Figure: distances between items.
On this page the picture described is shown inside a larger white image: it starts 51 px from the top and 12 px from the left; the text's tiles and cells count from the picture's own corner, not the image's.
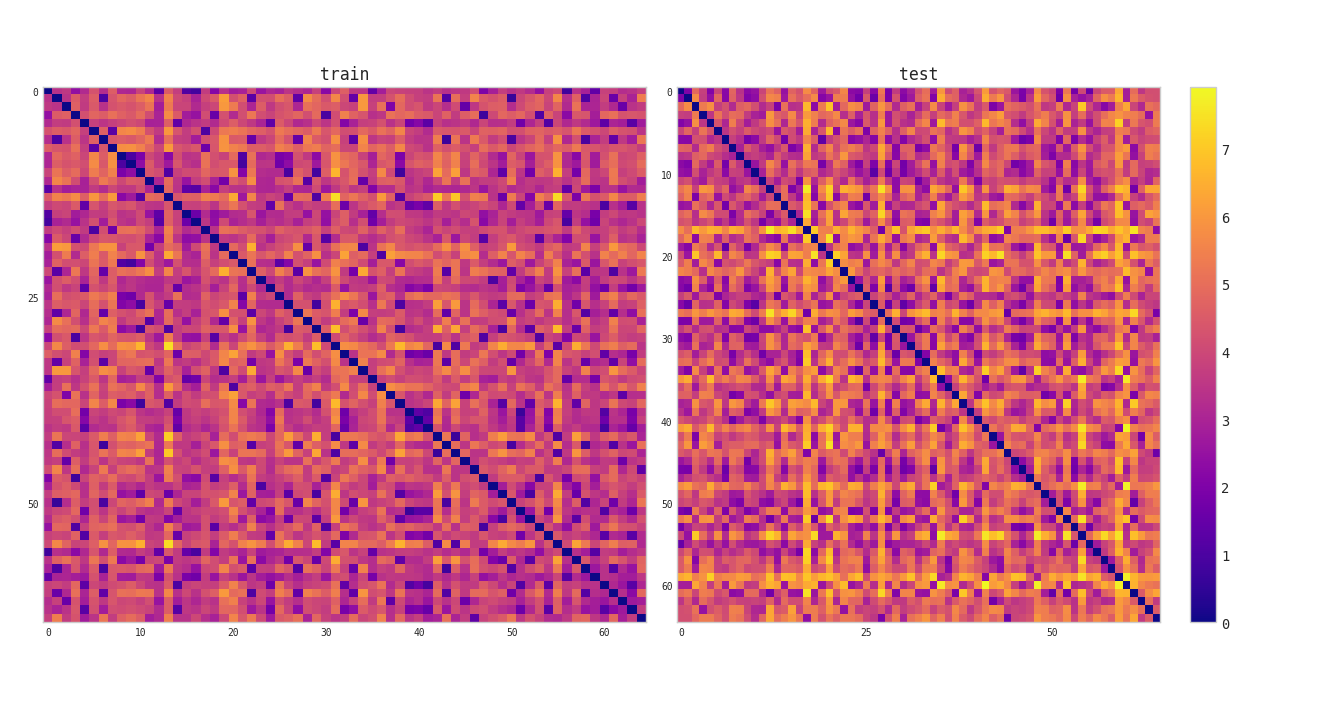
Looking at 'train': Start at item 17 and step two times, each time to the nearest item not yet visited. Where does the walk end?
7
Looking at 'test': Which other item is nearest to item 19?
6
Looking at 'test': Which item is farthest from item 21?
20
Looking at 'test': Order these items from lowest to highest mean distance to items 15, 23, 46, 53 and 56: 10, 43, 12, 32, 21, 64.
10, 32, 21, 12, 43, 64
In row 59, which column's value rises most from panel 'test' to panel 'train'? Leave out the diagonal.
41
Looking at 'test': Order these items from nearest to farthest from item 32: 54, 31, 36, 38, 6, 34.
36, 6, 31, 34, 38, 54
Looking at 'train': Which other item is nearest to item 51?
39
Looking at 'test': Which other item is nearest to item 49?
37
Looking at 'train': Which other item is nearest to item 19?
34
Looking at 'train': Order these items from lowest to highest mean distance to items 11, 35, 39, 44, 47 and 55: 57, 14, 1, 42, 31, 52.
42, 31, 14, 52, 57, 1
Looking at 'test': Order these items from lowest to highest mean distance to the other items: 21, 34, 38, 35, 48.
34, 21, 38, 35, 48
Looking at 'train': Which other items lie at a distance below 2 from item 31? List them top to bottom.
42, 44, 55
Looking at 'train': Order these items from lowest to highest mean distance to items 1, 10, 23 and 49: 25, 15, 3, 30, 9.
9, 15, 25, 30, 3
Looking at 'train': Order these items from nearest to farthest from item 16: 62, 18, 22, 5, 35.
35, 18, 62, 22, 5
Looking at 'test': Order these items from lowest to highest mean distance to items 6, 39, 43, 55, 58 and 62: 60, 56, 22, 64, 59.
56, 64, 60, 22, 59
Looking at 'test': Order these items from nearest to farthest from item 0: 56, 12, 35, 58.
56, 58, 12, 35
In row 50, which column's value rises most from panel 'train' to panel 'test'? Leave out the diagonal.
27
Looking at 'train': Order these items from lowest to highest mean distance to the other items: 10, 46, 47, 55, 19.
47, 10, 46, 19, 55
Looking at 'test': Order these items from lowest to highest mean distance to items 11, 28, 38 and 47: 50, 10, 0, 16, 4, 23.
10, 0, 23, 4, 16, 50
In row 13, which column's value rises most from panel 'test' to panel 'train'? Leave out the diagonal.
42
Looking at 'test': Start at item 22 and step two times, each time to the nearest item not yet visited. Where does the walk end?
3
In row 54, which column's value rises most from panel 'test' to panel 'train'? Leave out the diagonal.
20
